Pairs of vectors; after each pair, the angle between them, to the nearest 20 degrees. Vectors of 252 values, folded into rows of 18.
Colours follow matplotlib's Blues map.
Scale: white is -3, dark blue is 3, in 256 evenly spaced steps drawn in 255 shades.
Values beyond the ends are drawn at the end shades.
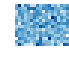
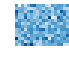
140 degrees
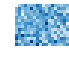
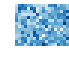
80 degrees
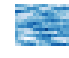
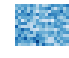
120 degrees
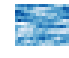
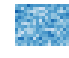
60 degrees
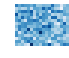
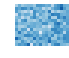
160 degrees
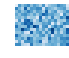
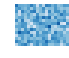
120 degrees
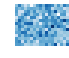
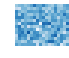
80 degrees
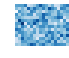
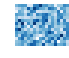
40 degrees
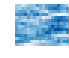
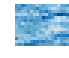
160 degrees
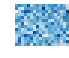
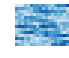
100 degrees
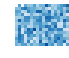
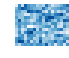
40 degrees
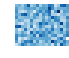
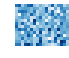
100 degrees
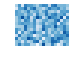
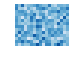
160 degrees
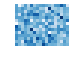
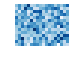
120 degrees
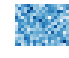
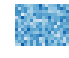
140 degrees
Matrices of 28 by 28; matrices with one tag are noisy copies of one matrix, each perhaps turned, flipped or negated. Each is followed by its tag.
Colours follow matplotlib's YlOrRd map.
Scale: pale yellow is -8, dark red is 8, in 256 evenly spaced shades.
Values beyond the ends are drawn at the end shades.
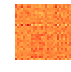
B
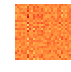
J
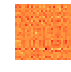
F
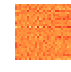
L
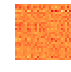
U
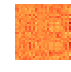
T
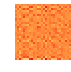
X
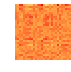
T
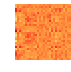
T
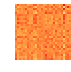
U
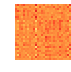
B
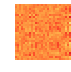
T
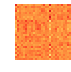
B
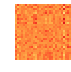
U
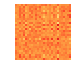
J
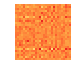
F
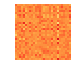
J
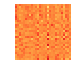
L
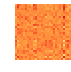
U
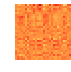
T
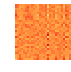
L
